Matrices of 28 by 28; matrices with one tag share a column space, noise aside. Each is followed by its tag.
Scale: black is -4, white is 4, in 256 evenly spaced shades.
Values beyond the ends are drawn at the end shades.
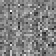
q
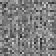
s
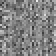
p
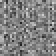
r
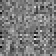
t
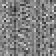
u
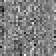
t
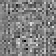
s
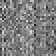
p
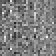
r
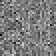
q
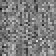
t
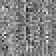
t
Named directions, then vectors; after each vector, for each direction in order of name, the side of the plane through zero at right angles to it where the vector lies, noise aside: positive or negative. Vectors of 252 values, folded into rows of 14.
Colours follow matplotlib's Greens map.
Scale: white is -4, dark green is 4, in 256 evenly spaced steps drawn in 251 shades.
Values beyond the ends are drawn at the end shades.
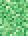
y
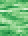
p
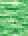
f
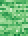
negative, positive, positive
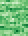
positive, negative, negative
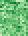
negative, negative, negative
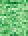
negative, positive, negative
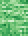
positive, positive, negative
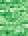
negative, positive, positive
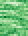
positive, positive, positive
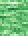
positive, negative, positive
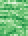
positive, positive, positive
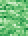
positive, positive, positive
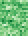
negative, negative, positive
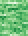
positive, negative, positive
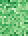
negative, positive, negative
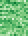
negative, negative, negative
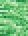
positive, positive, positive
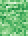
positive, negative, positive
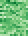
negative, negative, negative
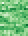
positive, negative, negative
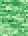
negative, negative, positive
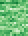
negative, positive, positive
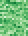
negative, negative, negative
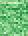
positive, negative, positive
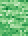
positive, positive, negative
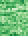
negative, positive, negative
